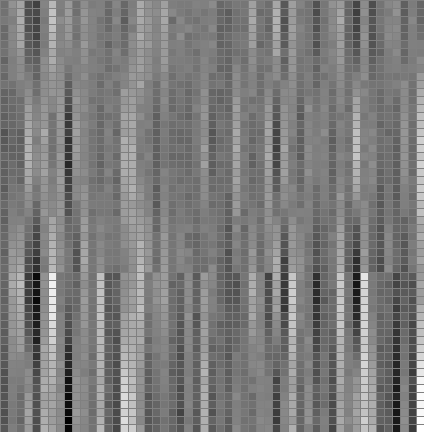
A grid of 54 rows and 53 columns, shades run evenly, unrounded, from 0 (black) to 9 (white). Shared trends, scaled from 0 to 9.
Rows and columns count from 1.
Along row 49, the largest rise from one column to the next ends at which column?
53
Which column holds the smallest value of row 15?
9
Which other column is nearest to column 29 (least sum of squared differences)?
48
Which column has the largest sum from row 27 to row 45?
7
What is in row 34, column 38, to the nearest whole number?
5
